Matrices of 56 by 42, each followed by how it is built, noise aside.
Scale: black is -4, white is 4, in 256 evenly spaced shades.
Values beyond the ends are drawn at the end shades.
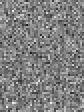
repeating columns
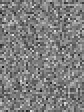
repeating columns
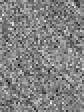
Toeplitz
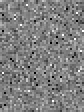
sparse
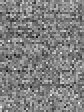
blocks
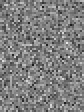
noise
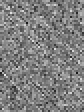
Toeplitz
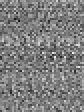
repeating columns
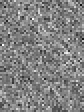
Toeplitz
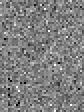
sparse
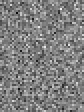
repeating columns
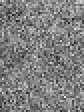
smooth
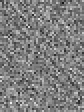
Toeplitz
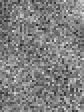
smooth
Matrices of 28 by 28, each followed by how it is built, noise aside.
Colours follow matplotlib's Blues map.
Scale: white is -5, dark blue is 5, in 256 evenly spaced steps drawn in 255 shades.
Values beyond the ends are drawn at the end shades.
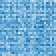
blocks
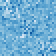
block diagonal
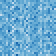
repeating rows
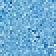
block diagonal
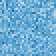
noise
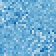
block diagonal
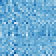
low rank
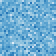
repeating rows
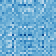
low rank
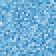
noise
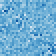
block diagonal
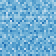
repeating columns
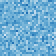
noise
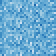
repeating rows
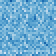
repeating columns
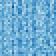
blocks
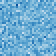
noise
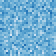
repeating columns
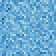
repeating rows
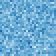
noise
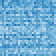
blocks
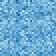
repeating rows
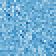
block diagonal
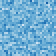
repeating columns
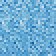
repeating columns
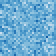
repeating rows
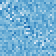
banded
